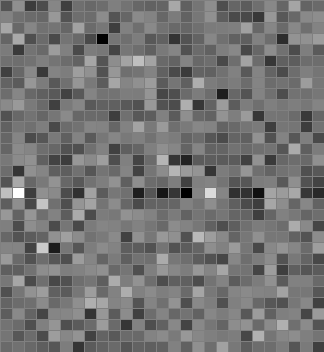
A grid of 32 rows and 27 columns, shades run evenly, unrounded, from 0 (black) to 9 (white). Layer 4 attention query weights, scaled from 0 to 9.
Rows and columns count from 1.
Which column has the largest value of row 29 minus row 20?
22
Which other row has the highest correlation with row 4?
26
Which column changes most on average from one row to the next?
7
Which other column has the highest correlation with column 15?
17
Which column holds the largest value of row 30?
24
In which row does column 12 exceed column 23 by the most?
6
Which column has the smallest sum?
16
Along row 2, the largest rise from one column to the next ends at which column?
23
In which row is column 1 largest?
18
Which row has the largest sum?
27
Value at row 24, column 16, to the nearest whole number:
4
